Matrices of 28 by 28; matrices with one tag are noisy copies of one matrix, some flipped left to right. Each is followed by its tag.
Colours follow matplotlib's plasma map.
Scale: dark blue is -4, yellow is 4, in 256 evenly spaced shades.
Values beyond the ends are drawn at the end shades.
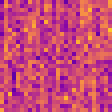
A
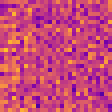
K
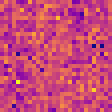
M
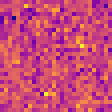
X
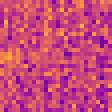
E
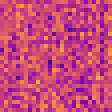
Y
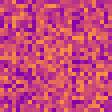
M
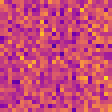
K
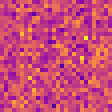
X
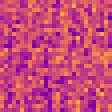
E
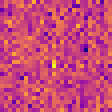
Y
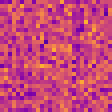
M
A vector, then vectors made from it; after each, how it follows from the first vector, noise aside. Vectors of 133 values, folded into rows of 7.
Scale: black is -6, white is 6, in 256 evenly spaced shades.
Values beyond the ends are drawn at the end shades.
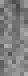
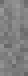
negated, shrunk.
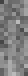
reversed, negated.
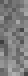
reversed, negated.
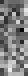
reversed, negated, scaled up.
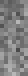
reversed, negated.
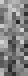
reversed, scaled up.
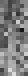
reversed, negated, scaled up.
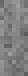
negated, shrunk.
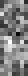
wrapped around, negated, scaled up.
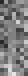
reversed, negated, scaled up.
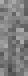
reversed.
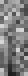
reversed, scaled up.
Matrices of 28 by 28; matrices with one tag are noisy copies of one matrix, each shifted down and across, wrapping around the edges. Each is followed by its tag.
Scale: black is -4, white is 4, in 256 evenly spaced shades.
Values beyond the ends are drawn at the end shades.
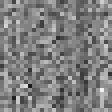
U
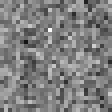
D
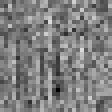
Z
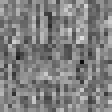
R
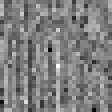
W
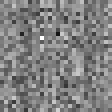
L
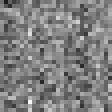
D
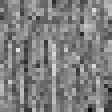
W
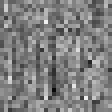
Z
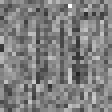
Z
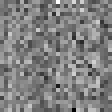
L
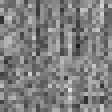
Z
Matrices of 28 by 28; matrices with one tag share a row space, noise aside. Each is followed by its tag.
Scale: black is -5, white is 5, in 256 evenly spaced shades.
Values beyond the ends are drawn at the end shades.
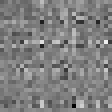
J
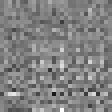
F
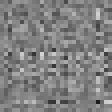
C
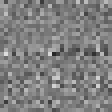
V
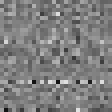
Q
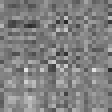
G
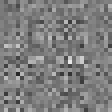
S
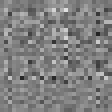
C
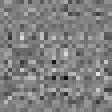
C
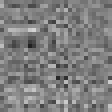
G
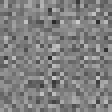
V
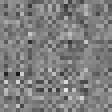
S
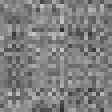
F
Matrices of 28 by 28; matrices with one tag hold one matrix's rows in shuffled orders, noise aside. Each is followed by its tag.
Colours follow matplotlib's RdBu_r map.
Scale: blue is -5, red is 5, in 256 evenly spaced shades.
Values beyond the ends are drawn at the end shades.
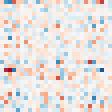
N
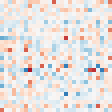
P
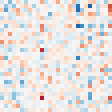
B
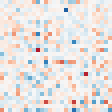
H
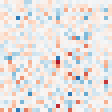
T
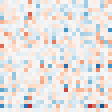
P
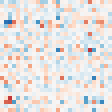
N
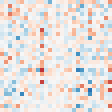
B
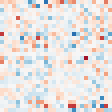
H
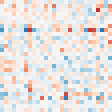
P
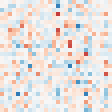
T
